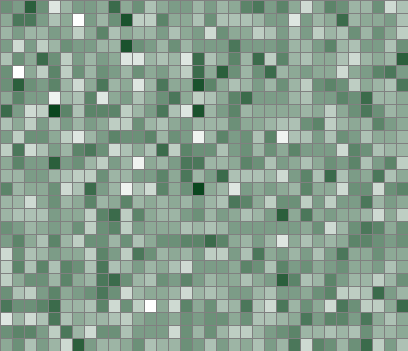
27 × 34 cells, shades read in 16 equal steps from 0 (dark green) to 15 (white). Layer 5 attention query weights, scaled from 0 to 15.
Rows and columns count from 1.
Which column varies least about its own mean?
27
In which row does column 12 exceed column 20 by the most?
5
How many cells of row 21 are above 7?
17
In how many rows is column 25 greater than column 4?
12
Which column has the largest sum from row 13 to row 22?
11
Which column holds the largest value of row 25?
1
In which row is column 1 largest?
25
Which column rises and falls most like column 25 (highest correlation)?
7
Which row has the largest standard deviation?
24
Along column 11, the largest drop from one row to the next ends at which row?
16
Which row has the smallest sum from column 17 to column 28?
6
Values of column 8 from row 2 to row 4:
7 8 7
